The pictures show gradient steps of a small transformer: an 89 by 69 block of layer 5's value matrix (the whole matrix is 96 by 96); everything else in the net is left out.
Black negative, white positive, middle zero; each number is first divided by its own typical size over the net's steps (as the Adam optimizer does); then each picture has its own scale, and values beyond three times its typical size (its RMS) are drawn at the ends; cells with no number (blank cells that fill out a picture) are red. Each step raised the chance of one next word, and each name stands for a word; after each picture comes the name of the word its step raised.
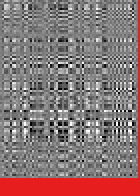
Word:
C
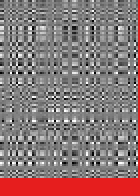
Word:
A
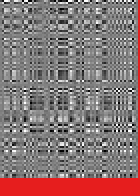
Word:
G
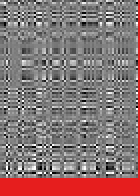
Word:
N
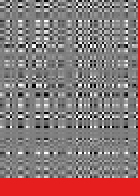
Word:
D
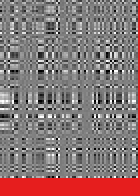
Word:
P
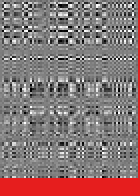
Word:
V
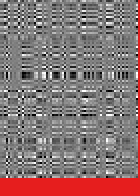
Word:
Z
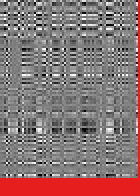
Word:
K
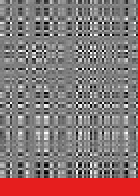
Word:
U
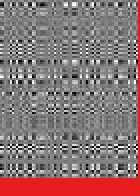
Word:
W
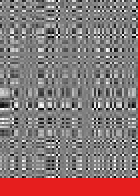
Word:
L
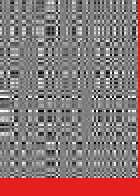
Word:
A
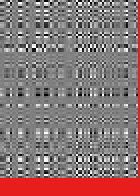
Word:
L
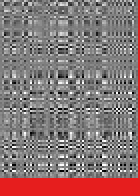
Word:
W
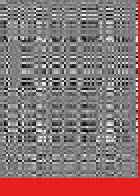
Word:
C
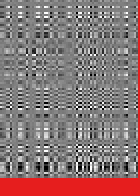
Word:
N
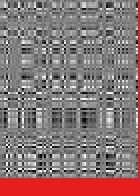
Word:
W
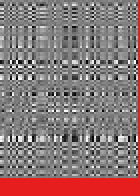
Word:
C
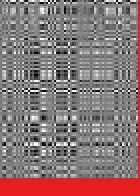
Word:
G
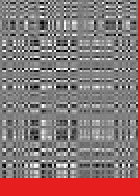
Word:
U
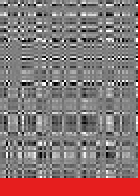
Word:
V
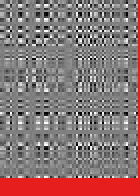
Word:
V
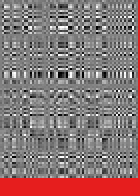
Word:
Z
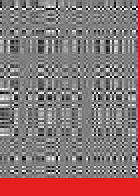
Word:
W
